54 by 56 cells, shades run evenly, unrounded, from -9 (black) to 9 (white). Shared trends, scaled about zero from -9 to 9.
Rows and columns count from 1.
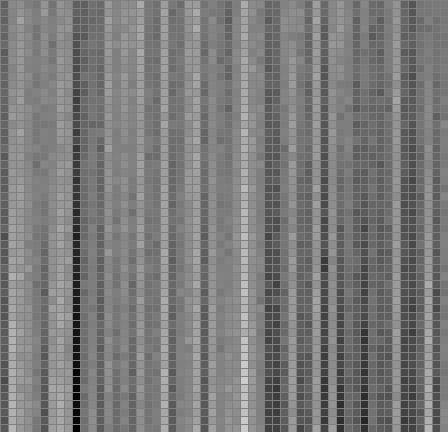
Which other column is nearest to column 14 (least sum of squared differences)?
24
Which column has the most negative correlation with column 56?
16
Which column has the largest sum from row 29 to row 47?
31
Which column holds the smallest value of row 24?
10
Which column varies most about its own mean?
43
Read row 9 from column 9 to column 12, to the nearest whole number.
1 -4 -2 -1
